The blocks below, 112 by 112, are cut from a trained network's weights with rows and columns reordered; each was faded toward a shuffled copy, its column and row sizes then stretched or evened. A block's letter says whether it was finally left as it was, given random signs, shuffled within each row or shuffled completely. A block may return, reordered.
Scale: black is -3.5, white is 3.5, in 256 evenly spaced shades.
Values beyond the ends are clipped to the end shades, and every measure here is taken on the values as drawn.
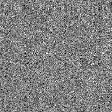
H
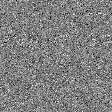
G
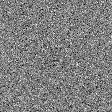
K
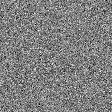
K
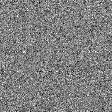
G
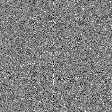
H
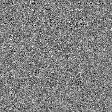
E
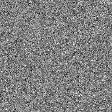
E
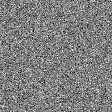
K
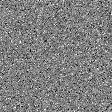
K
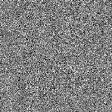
H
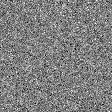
K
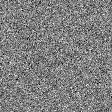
K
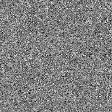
E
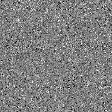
E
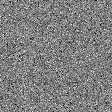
K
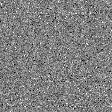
G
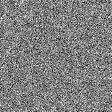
G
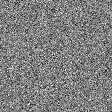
K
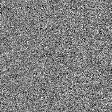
E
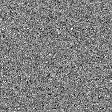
G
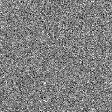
H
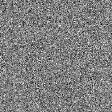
H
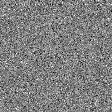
G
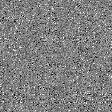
H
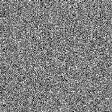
H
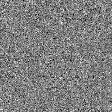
E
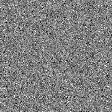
H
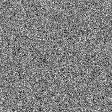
G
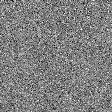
G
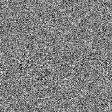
H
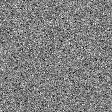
K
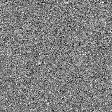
G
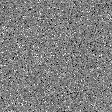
K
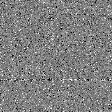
E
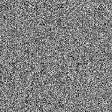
H
